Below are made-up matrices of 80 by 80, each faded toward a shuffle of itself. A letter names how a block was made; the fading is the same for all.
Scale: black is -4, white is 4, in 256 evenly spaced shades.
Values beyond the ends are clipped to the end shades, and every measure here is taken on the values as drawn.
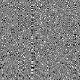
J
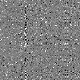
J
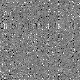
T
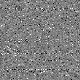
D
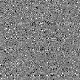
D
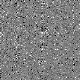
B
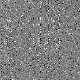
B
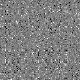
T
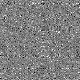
D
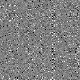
J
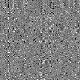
J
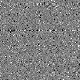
D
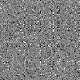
J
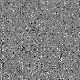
T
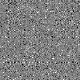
D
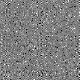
J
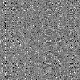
J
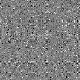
J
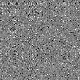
T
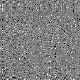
T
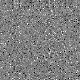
T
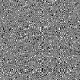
J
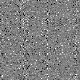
B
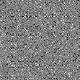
D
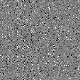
B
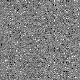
T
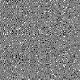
J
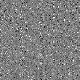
T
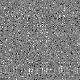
T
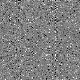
B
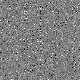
T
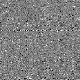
D
